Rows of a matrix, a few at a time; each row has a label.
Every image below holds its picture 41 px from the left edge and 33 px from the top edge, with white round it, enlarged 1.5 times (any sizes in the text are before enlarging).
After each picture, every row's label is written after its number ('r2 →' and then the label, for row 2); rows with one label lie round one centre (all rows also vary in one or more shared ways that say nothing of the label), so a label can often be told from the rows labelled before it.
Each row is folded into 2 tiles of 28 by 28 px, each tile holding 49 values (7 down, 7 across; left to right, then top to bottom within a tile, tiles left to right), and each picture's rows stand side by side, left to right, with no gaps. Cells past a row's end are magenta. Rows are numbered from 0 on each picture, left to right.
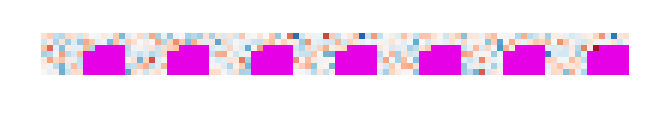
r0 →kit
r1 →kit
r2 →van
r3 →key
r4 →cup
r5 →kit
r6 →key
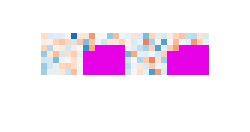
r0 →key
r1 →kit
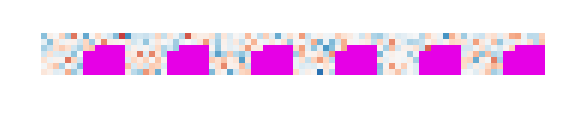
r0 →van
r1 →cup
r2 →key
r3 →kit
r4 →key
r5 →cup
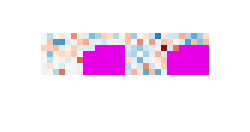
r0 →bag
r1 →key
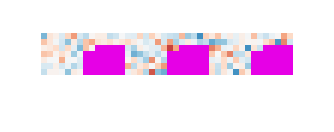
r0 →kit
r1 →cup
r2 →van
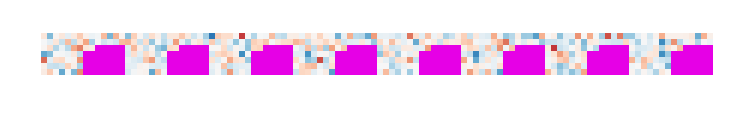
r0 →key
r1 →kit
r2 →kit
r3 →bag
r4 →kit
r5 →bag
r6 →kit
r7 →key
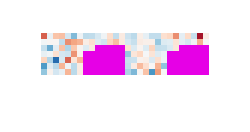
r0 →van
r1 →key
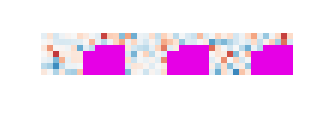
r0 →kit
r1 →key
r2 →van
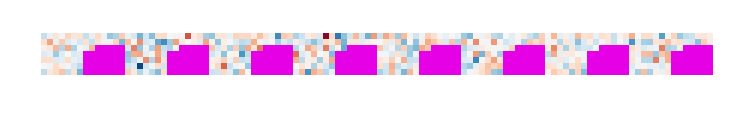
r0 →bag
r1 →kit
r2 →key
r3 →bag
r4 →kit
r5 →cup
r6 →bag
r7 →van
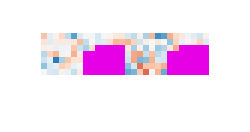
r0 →van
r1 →cup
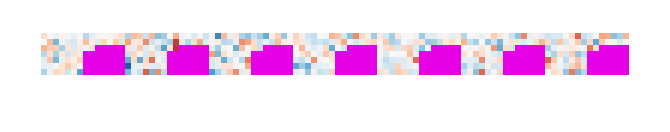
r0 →bag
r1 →kit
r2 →cup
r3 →kit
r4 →bag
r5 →kit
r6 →cup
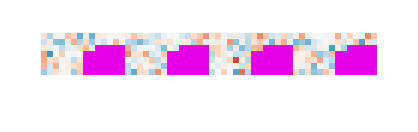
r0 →cup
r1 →van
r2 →kit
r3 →van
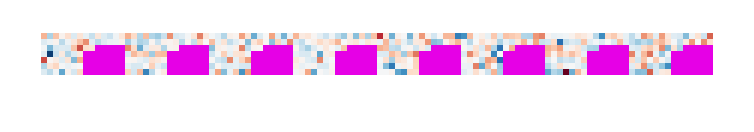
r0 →key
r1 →van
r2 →kit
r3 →van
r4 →kit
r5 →van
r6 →bag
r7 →van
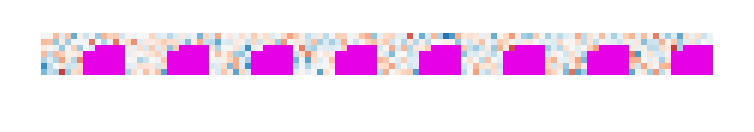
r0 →kit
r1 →bag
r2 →van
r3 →kit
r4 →bag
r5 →key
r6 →cup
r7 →cup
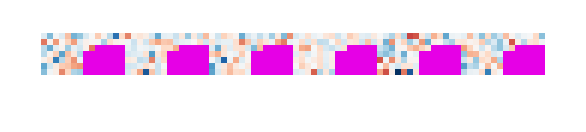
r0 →cup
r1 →van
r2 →van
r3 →bag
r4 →key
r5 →kit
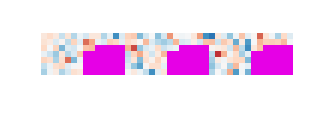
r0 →kit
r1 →kit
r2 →kit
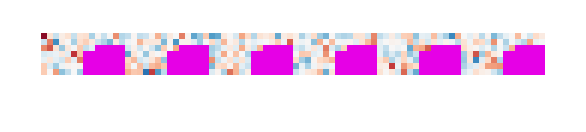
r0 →bag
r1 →cup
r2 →key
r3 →van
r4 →cup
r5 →cup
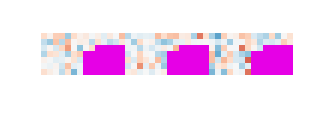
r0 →van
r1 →key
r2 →key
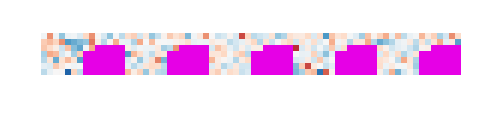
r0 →kit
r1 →van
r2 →bag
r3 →key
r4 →van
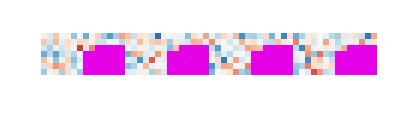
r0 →key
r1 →van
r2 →cup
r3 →cup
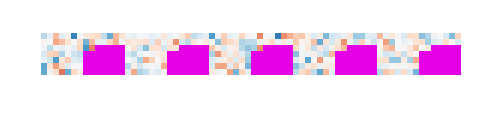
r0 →key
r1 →kit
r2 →key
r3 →kit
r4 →bag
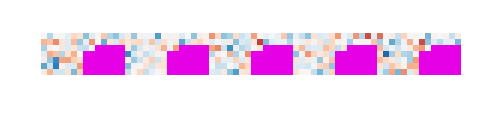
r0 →kit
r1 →key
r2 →kit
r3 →key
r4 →cup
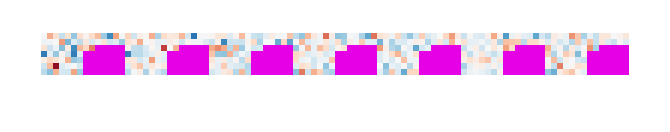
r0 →key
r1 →key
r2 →bag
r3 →bag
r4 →van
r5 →kit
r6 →cup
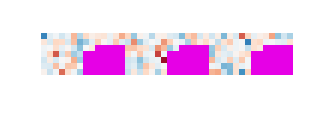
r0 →cup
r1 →bag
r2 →kit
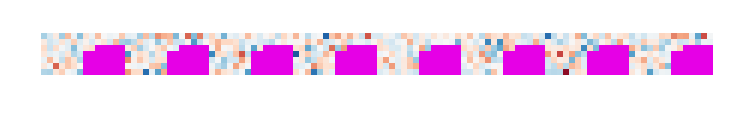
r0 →cup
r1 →key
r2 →bag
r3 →key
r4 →cup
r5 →kit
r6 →cup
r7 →key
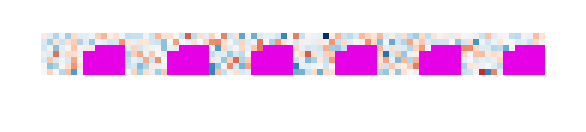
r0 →cup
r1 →kit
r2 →kit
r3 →van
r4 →cup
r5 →bag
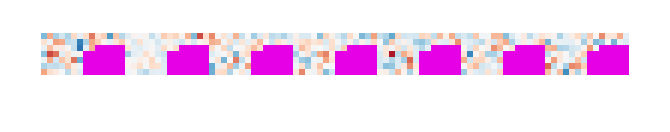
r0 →kit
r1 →key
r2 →kit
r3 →bag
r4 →cup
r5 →key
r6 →cup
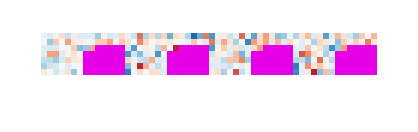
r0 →van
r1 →key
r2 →kit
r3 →van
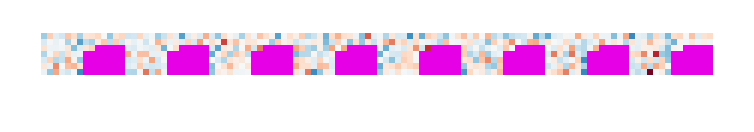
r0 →cup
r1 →van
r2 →key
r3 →key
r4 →key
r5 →kit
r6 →bag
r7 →cup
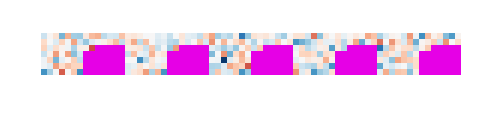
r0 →cup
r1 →bag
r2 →cup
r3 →van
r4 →kit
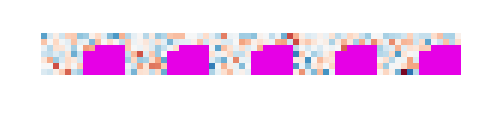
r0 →cup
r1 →cup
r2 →van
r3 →kit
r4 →cup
